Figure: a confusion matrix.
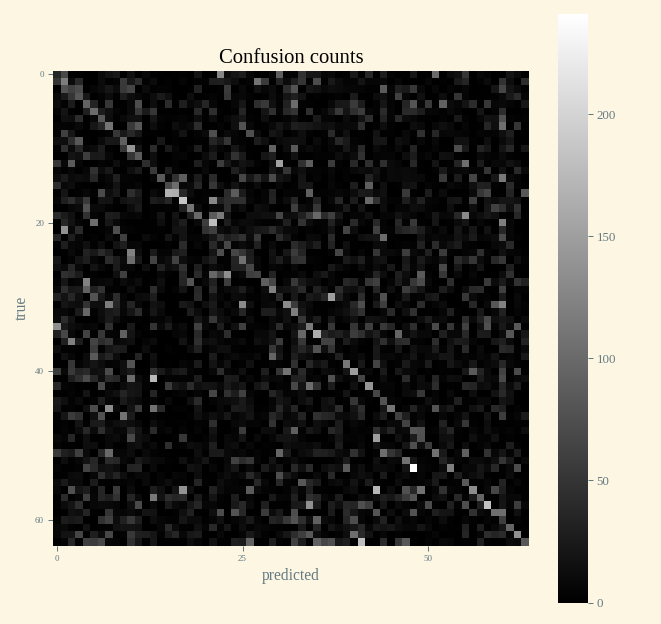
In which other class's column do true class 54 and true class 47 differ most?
30
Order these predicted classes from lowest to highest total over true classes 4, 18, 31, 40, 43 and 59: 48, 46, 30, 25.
46, 30, 48, 25
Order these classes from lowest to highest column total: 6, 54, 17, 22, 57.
54, 57, 22, 17, 6
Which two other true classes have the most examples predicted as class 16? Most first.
15, 25
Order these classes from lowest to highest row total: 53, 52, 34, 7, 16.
52, 7, 53, 16, 34
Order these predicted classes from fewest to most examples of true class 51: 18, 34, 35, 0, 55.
18, 34, 35, 0, 55
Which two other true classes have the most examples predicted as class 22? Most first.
0, 19
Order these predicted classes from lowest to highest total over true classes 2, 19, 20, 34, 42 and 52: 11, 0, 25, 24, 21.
11, 24, 25, 0, 21
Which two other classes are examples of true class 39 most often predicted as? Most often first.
10, 43
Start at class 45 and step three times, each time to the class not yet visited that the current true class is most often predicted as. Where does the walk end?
35
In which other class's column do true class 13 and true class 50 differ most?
48
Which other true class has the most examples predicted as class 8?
21
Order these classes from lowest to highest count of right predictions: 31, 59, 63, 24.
24, 63, 59, 31
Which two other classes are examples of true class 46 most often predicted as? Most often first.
9, 6
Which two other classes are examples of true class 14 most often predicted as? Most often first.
60, 17
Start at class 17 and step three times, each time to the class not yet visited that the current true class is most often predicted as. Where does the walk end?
27
